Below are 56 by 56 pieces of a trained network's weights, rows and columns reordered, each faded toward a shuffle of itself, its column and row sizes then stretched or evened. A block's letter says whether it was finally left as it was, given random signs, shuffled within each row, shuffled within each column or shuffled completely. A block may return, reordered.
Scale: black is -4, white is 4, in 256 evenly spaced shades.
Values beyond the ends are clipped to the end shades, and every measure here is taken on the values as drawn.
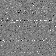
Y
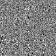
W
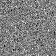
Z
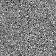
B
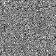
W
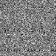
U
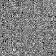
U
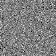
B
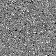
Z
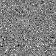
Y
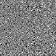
U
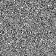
Y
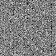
B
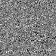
Y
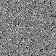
Z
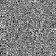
U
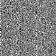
B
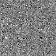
W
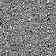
U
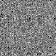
U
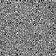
U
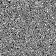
Z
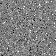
Z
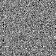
W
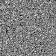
B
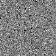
B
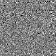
U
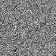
W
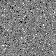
Z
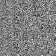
B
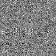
U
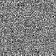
U
